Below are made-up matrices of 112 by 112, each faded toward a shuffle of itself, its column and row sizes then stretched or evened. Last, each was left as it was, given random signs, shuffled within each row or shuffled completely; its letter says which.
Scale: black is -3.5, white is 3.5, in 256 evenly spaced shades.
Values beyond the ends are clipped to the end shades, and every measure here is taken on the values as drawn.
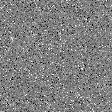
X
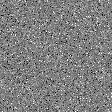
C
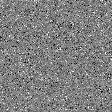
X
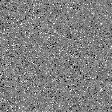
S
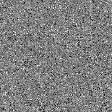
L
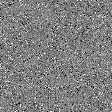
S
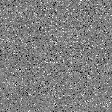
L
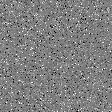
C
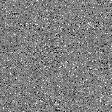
L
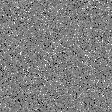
C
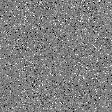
S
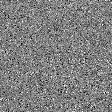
X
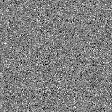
L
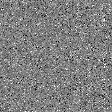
S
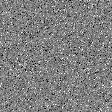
X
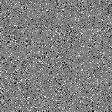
L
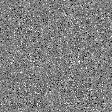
S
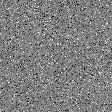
C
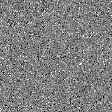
L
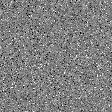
C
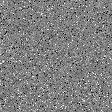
C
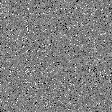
S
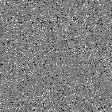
L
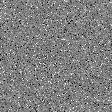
C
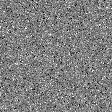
C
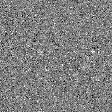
L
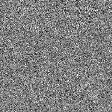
L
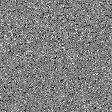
X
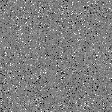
L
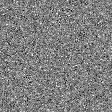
C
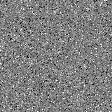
C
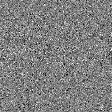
L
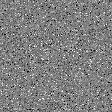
X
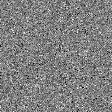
S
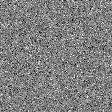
C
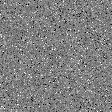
C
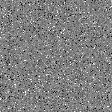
L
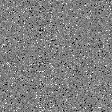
L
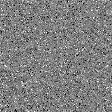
L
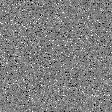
X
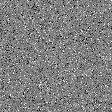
C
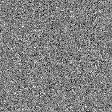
S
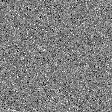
X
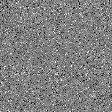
L
